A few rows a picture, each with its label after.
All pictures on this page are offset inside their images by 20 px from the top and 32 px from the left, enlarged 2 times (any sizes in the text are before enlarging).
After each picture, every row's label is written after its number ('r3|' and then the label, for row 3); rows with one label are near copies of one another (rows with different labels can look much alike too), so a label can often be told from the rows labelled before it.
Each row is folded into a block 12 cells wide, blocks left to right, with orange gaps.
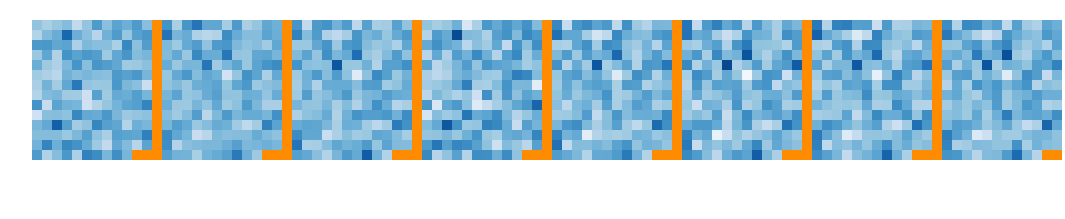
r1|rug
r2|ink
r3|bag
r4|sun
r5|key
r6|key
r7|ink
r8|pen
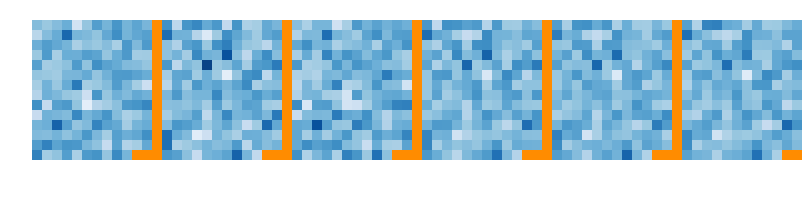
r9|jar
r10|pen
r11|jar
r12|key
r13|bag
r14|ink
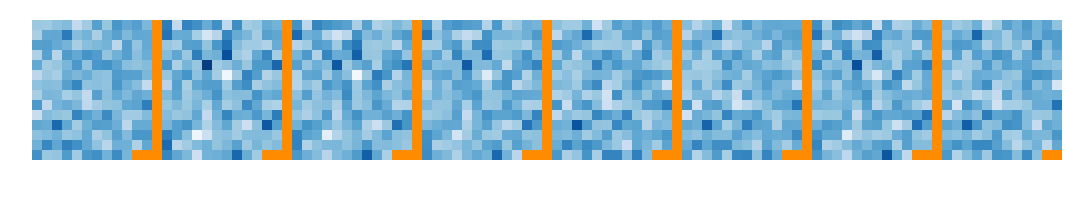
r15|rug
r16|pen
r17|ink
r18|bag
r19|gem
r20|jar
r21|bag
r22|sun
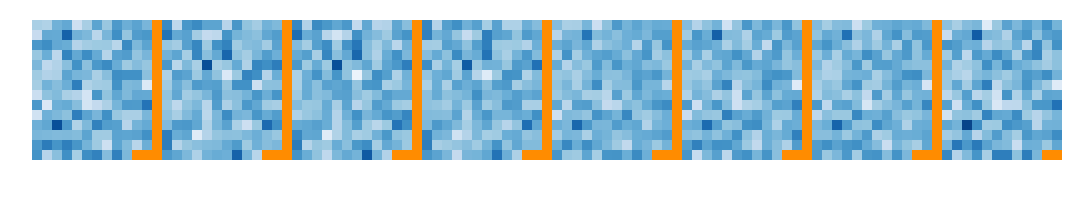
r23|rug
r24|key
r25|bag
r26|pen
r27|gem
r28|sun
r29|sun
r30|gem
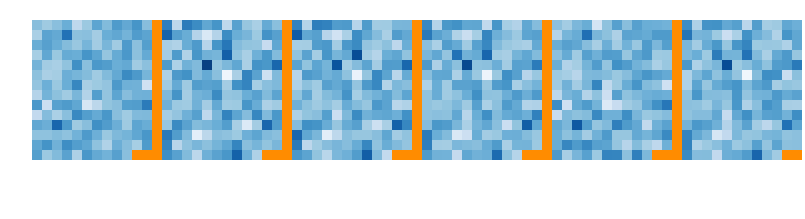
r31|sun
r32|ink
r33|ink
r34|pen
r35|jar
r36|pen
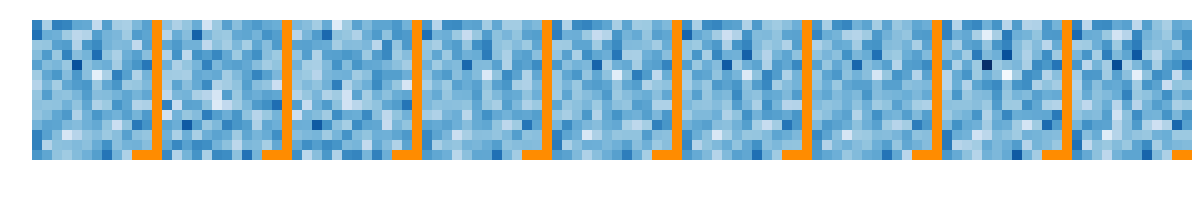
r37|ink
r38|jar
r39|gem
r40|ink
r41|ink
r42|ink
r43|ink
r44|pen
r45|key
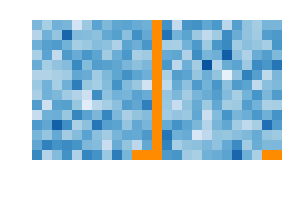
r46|jar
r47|key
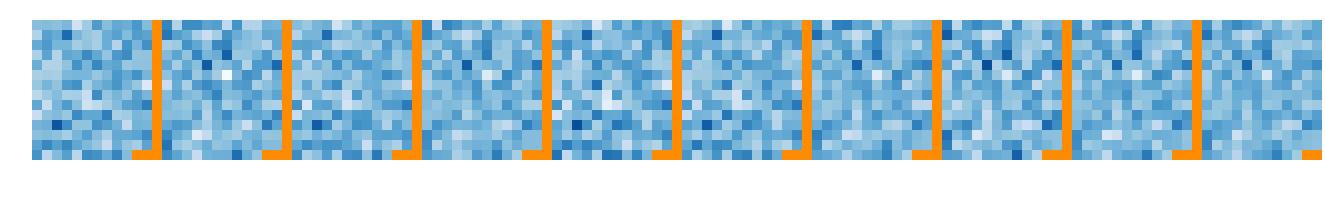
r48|gem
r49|pen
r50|jar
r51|ink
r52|jar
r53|jar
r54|ink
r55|key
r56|pen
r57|ink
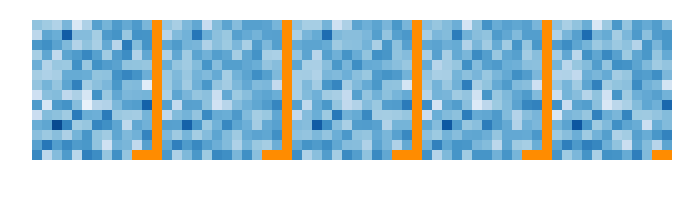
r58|sun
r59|jar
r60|gem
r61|jar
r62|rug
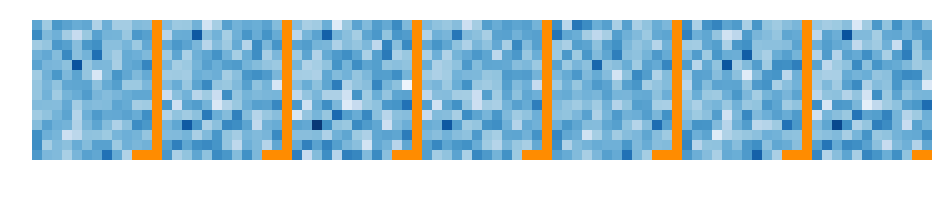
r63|bag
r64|sun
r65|gem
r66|sun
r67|ink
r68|key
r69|sun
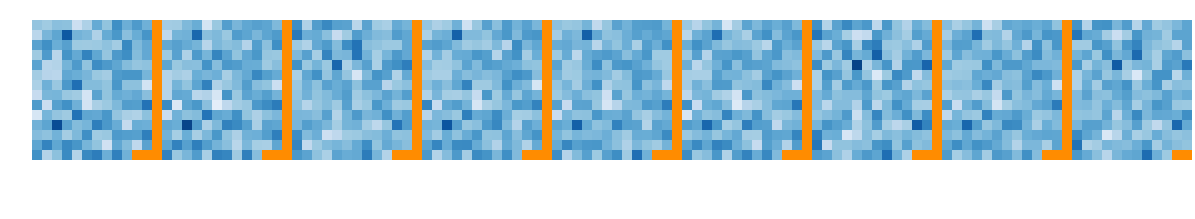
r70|rug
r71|jar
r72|key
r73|sun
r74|jar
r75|rug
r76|key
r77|sun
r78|pen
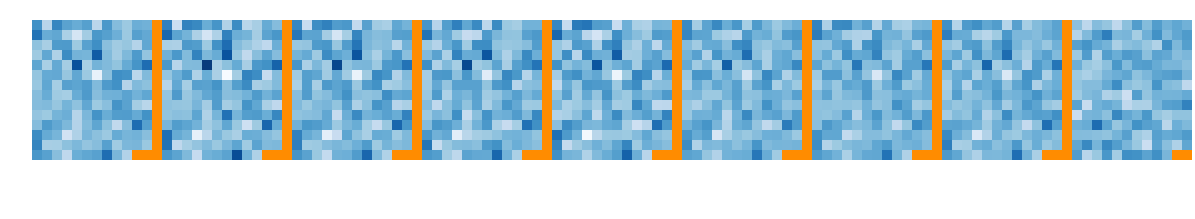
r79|pen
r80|pen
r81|pen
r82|key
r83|ink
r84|key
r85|ink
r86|pen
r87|rug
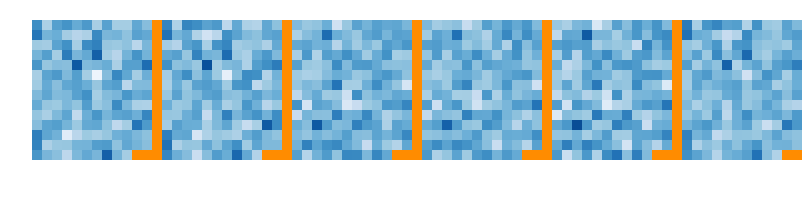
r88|bag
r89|bag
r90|jar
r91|sun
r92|rug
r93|key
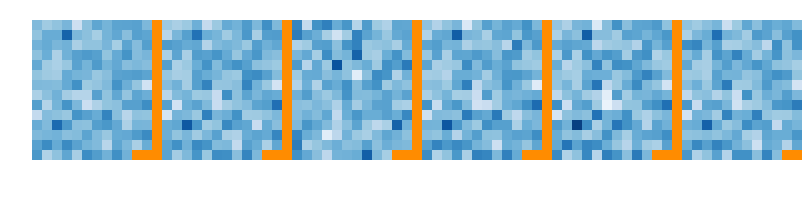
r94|gem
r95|rug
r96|pen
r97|gem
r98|jar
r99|rug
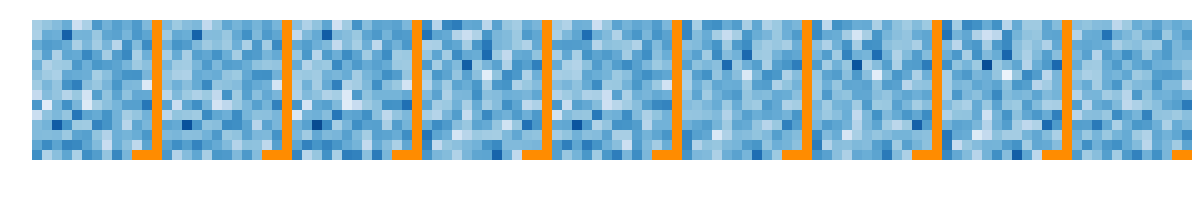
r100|sun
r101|sun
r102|jar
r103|ink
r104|rug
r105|bag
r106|key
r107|bag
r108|rug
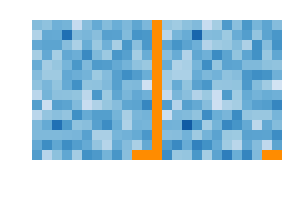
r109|sun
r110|rug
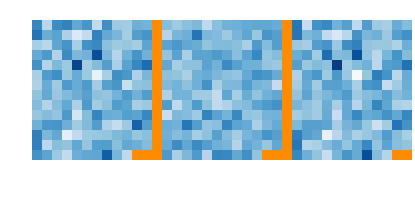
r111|key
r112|gem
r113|bag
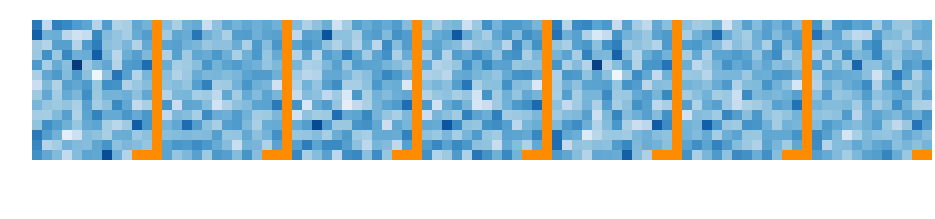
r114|ink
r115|sun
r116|sun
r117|gem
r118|key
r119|gem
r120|ink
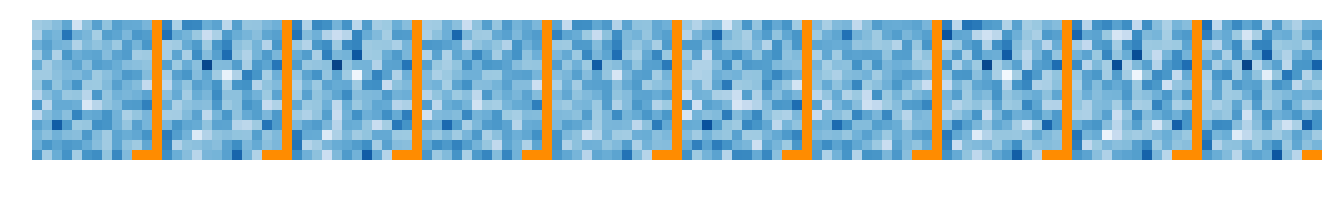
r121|jar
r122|ink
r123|bag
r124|rug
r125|pen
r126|rug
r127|gem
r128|ink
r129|key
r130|key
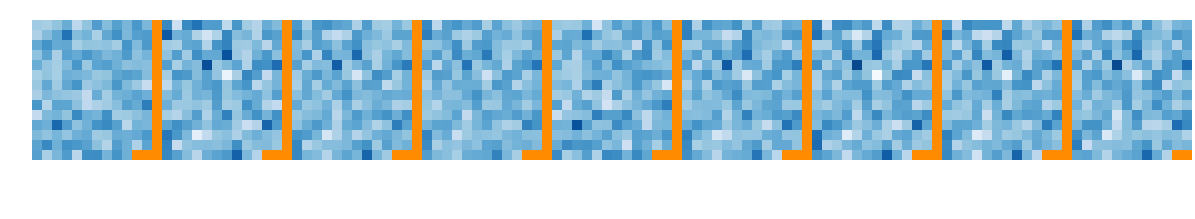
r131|rug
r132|ink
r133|bag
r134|key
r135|gem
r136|pen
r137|pen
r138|bag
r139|key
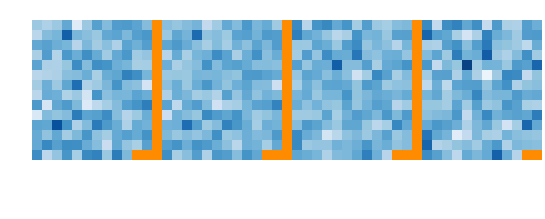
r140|jar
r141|sun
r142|ink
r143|pen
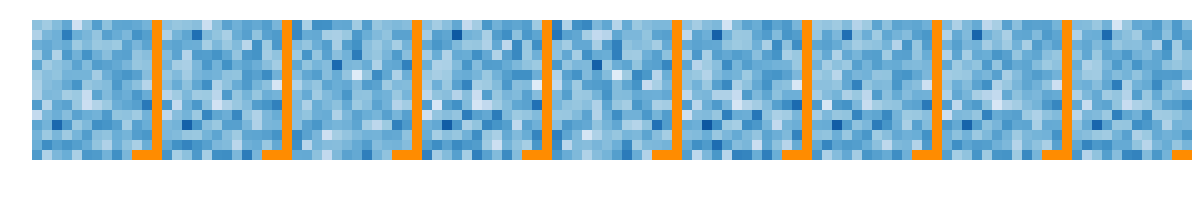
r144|jar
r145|gem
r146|ink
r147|sun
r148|ink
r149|gem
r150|sun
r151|jar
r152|gem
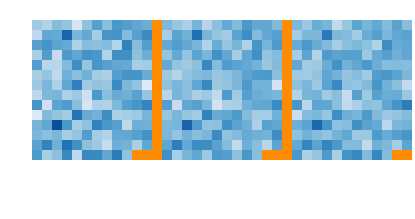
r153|rug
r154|sun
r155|rug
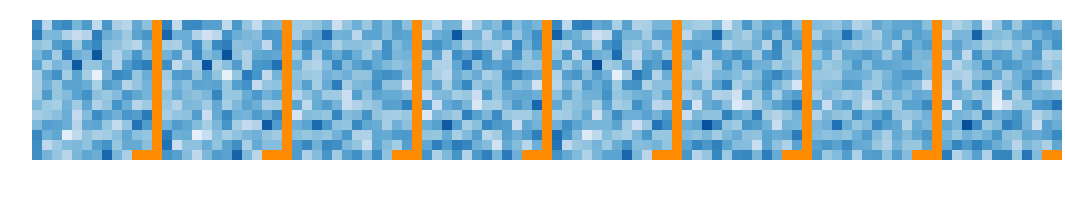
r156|bag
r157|key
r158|rug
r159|rug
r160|ink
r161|gem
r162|sun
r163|jar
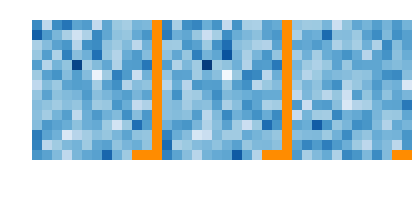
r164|ink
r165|pen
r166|sun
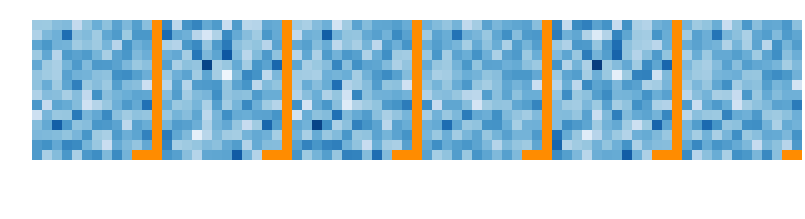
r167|rug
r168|pen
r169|jar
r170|sun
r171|pen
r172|sun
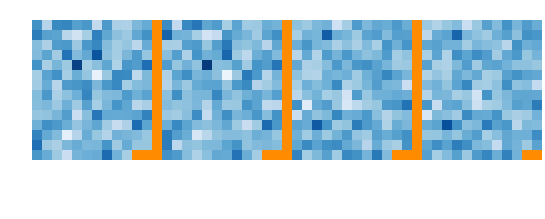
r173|pen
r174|ink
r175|jar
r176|rug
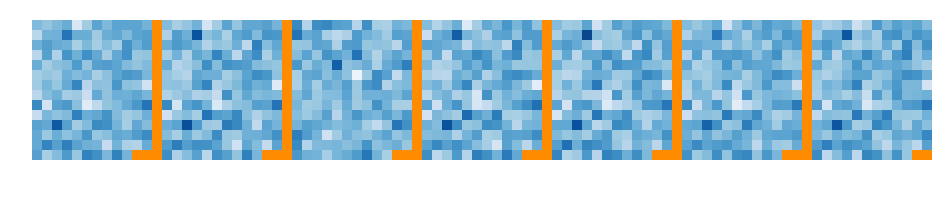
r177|jar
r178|sun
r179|ink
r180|gem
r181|sun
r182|jar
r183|sun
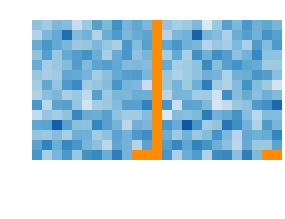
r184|rug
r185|jar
